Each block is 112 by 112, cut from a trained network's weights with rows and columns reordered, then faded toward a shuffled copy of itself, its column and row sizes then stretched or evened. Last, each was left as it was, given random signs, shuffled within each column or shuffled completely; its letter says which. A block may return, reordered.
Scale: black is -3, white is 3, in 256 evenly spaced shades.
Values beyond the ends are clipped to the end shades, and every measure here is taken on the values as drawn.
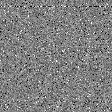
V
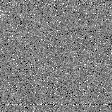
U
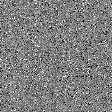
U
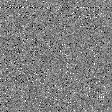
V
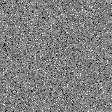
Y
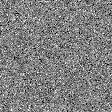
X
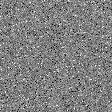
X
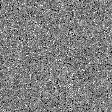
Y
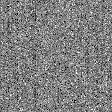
Y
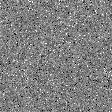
X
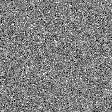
Y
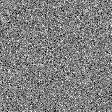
Y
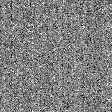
Y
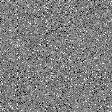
V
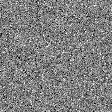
X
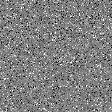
U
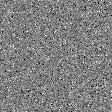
X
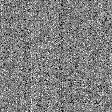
Y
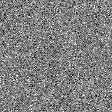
U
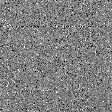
V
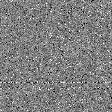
V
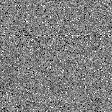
V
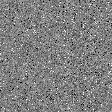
Y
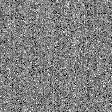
Y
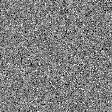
U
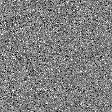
U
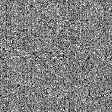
V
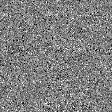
U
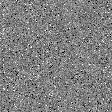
Y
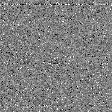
V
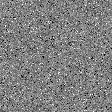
X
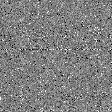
U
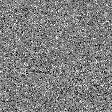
U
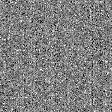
V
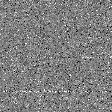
U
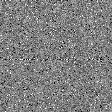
U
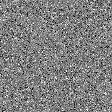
Y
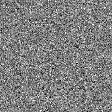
V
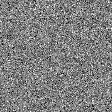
Y
